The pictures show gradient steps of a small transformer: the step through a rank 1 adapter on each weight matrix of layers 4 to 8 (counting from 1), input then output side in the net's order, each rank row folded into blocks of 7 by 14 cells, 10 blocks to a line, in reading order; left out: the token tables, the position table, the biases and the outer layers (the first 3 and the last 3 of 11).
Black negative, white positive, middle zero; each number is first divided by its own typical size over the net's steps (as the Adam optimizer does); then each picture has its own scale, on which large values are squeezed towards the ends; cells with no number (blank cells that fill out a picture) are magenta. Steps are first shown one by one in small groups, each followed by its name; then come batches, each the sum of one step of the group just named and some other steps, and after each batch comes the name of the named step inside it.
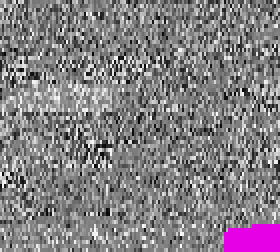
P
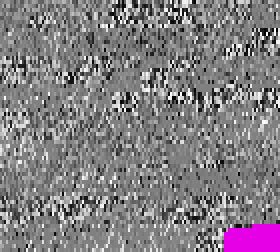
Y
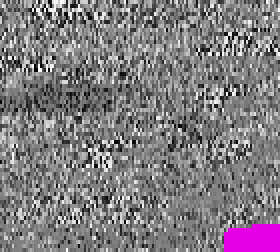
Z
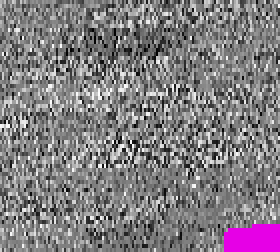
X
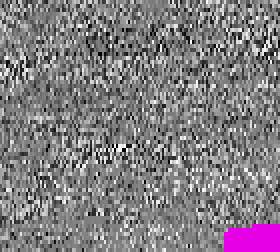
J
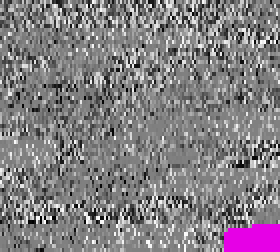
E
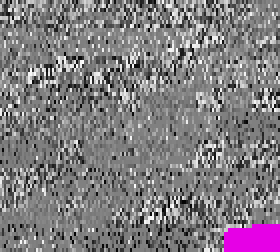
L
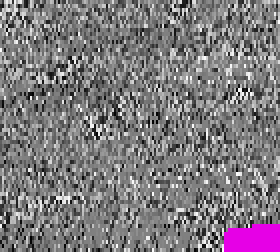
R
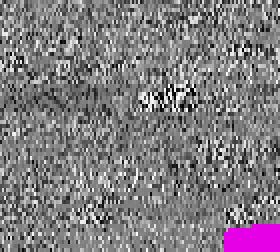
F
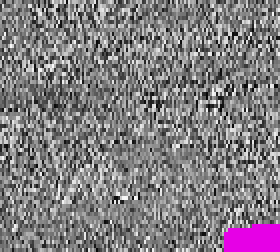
Z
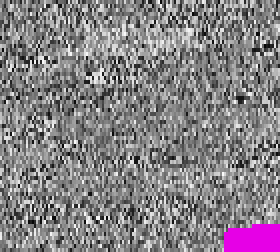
E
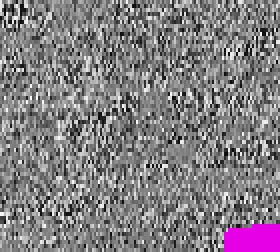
Y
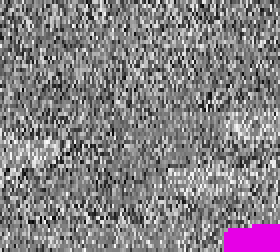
E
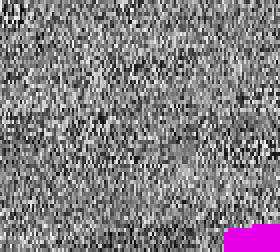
L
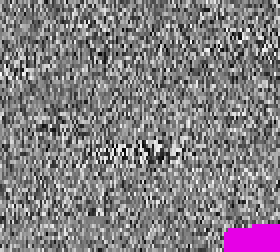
J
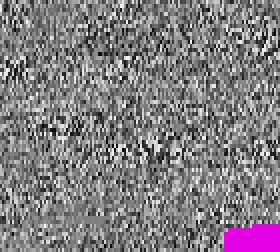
J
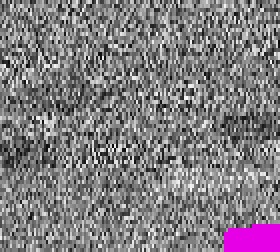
J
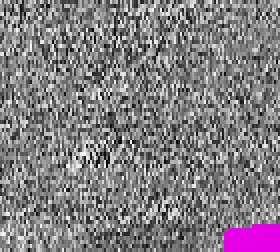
X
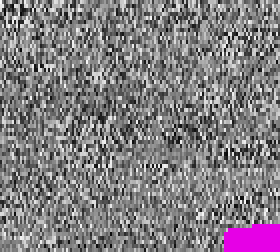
Z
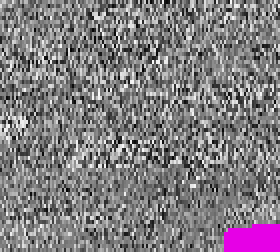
X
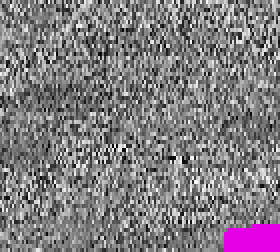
J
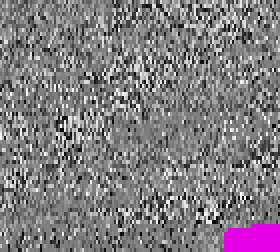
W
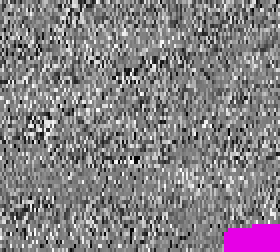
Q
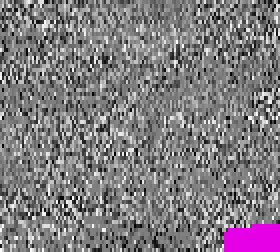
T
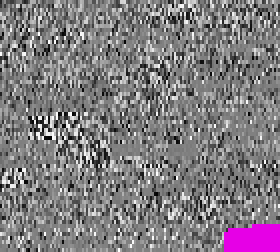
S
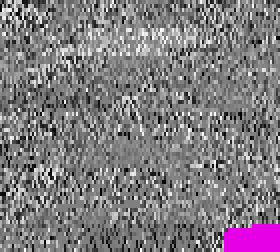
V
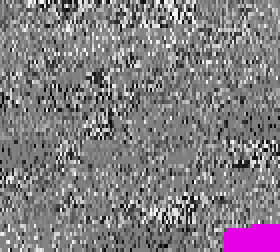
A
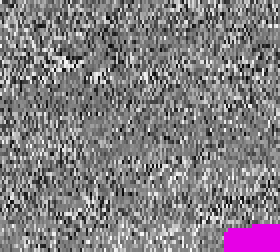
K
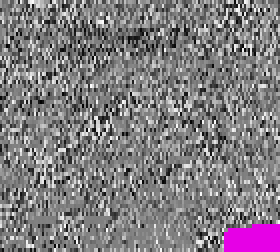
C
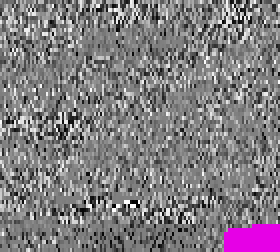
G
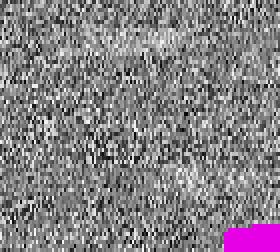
Q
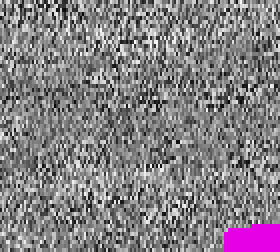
A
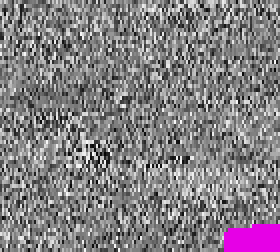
S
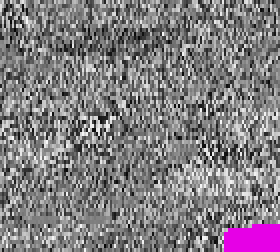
C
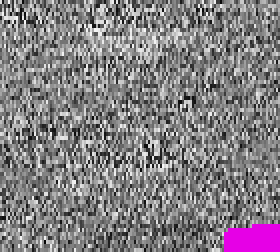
V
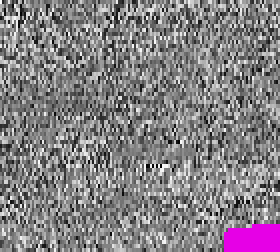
K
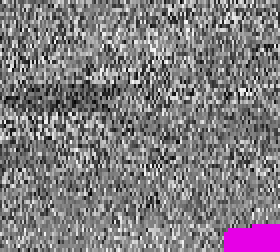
S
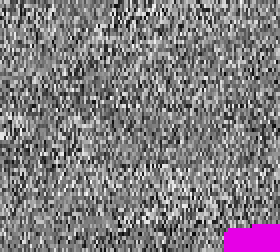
W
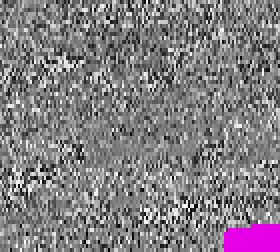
K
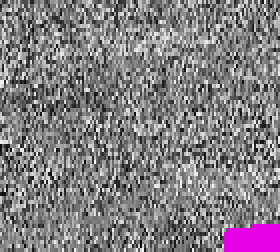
V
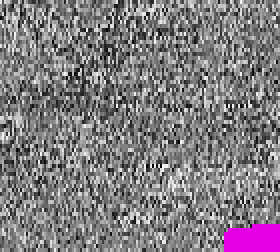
K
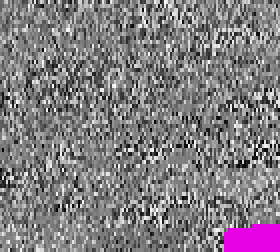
A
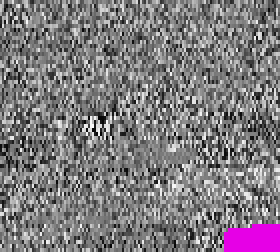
V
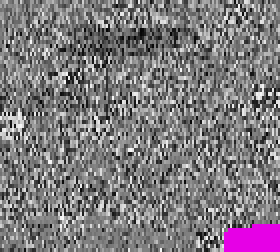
C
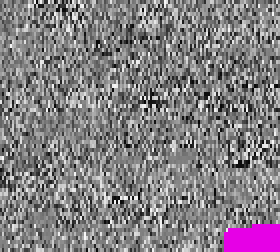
A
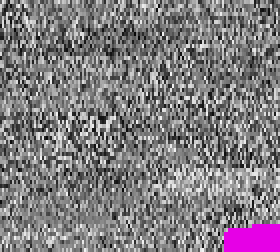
S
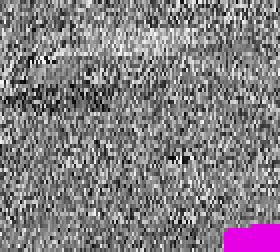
V
